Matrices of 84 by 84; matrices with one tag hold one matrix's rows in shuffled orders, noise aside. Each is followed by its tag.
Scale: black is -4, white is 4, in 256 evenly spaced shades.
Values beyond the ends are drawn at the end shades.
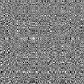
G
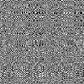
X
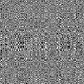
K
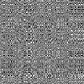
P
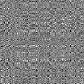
G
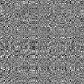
G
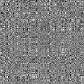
G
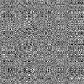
P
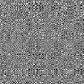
X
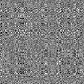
K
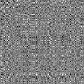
G
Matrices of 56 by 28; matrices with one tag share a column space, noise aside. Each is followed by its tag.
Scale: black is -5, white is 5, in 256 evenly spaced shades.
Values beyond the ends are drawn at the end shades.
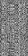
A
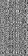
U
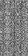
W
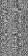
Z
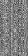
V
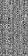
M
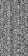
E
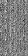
V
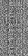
U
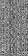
Z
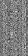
E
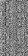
E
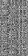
U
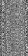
W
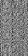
W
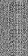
A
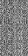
U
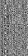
M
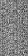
U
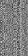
A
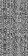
Z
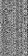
U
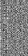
U
